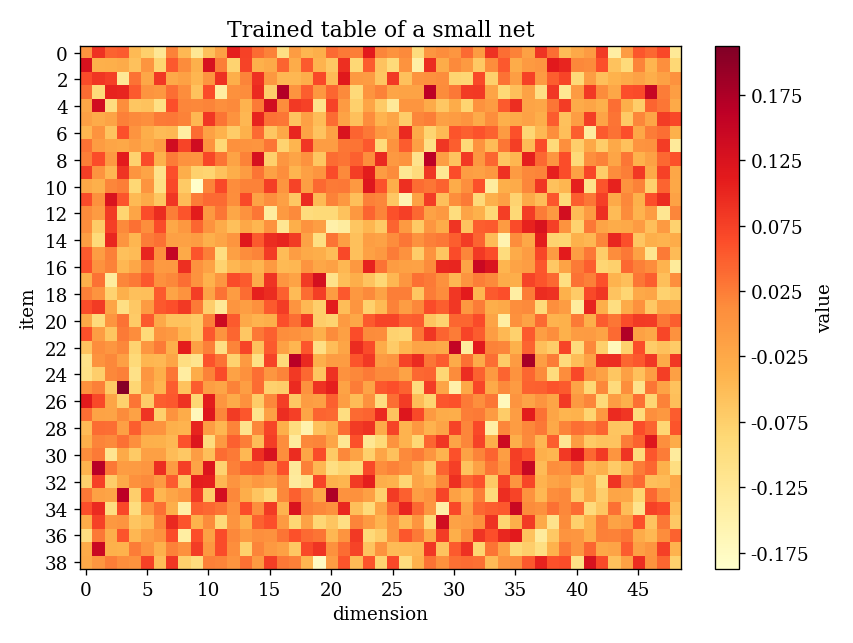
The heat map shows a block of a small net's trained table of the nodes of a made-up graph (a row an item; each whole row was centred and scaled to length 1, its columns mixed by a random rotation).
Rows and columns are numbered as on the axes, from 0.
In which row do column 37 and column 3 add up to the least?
19
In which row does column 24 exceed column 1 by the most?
20
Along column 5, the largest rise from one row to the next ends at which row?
27
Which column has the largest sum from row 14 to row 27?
32
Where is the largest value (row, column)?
25, 3
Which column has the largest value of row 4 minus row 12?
15
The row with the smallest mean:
22
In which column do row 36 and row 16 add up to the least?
38
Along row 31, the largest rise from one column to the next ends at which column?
1
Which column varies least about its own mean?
12
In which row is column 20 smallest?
13
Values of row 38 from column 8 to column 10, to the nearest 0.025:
-0.075 -0.1 0.025
